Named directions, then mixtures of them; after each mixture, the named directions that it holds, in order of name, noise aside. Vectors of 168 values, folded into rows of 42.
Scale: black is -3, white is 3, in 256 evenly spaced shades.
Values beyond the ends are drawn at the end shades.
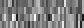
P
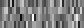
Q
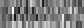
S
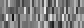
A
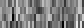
P, S.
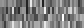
A, S.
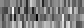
S.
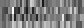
S.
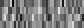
P, Q.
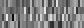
A.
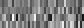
A, P.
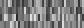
A, P.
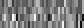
P.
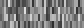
A, P.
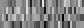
A, S.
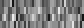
P, Q.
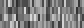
A, P.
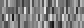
A.
